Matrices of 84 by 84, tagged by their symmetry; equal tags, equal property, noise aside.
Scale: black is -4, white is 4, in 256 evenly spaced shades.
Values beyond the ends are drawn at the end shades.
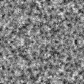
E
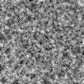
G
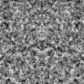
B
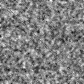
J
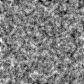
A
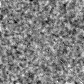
J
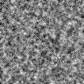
J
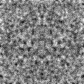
B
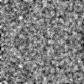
E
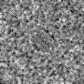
G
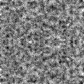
E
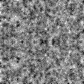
E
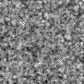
G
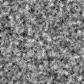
G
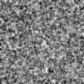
J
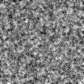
J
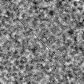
G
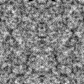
B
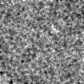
G
